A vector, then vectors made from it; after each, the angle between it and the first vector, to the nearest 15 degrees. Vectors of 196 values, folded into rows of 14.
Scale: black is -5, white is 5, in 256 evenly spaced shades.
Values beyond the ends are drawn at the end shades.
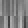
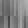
45 degrees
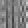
90 degrees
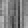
105 degrees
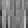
120 degrees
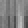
60 degrees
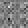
75 degrees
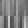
165 degrees
